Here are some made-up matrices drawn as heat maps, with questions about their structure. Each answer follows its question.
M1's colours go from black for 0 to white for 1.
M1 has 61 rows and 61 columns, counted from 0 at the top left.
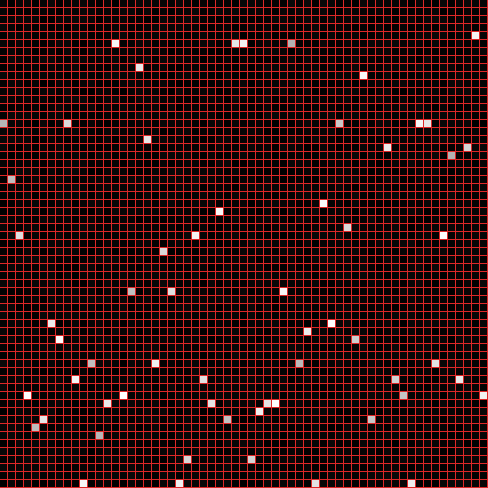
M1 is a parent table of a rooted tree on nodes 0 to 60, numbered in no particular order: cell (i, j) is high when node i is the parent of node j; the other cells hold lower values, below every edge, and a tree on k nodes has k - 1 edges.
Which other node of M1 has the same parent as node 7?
44
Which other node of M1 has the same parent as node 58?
48
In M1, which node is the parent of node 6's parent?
25
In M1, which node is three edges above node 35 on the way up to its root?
52
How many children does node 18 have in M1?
2
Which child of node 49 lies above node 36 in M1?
15
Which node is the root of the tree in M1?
47
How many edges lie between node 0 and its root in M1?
3
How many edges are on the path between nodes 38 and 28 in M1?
8
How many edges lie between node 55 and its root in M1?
6
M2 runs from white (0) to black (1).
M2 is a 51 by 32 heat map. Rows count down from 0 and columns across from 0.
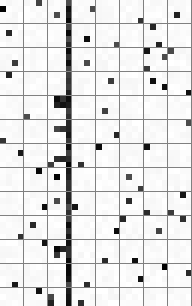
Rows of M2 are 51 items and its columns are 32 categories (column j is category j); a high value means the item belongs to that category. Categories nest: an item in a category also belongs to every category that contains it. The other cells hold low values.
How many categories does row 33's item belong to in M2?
3
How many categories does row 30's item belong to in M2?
1
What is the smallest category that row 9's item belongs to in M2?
27
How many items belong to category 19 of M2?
3
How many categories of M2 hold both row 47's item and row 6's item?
2
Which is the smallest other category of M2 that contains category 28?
24
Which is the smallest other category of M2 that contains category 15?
0
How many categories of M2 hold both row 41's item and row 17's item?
3
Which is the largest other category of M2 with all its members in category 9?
10
